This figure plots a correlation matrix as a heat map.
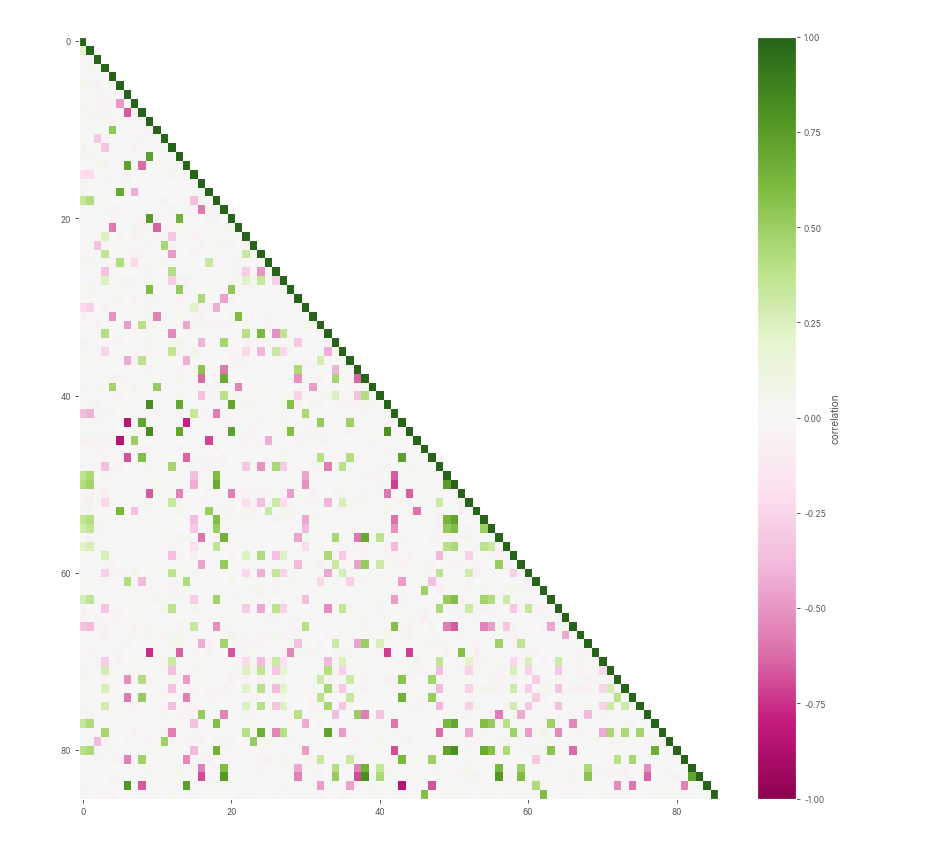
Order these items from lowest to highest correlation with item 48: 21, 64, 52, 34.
21, 34, 52, 64
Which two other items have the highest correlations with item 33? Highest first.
78, 24
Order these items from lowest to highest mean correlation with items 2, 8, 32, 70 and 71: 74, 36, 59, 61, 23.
61, 23, 59, 36, 74
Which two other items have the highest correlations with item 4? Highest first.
10, 39
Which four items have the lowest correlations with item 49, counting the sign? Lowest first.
42, 66, 30, 15
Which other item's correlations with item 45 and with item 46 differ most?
5
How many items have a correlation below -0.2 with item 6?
8
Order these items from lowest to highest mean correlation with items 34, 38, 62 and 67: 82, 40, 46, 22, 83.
22, 46, 40, 82, 83
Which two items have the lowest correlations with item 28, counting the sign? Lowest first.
69, 51
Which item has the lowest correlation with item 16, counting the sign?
83
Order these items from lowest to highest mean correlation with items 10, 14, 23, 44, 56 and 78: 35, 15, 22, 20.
35, 15, 22, 20
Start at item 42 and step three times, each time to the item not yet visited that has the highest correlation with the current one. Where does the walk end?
15
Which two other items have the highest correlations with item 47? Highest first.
43, 8
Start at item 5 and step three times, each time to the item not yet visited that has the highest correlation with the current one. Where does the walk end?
25
